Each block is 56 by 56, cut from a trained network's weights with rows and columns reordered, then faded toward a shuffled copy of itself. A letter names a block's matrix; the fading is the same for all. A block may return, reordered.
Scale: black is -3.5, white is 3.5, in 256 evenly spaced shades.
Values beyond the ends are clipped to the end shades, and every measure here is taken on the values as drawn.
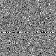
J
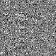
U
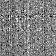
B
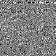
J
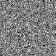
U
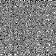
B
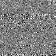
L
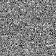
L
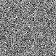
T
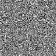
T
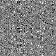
T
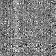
B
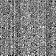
B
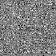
L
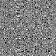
J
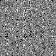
T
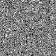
U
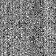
B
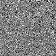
U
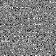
L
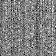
B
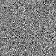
U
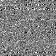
L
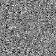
J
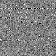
J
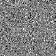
U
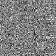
U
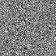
T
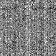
B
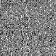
U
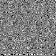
J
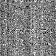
B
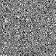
U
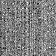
B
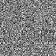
T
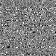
L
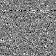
J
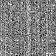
B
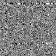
J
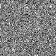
T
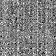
B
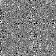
T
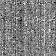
B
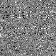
L
